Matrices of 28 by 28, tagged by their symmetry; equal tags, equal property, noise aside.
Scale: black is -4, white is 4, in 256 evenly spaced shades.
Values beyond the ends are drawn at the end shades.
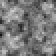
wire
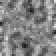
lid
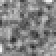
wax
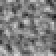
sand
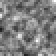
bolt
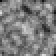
bolt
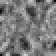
lid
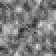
lid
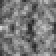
wire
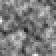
bolt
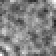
bolt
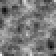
lid
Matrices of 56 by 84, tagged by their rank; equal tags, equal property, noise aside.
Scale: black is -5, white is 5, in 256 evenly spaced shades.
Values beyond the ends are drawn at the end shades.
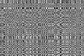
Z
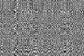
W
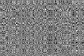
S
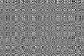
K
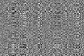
W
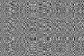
W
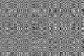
K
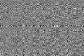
S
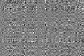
S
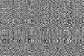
S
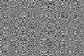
S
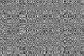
W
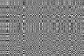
Z
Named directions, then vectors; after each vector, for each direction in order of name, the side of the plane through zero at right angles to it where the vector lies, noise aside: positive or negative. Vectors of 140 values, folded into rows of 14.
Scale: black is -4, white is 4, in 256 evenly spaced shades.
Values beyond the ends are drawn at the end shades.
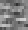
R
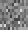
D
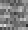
positive, positive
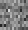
negative, negative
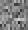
negative, positive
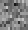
negative, positive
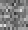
positive, positive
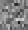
negative, positive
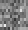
positive, positive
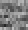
negative, negative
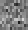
negative, positive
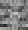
negative, negative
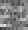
positive, positive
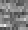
positive, positive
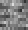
negative, negative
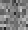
positive, positive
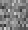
negative, negative
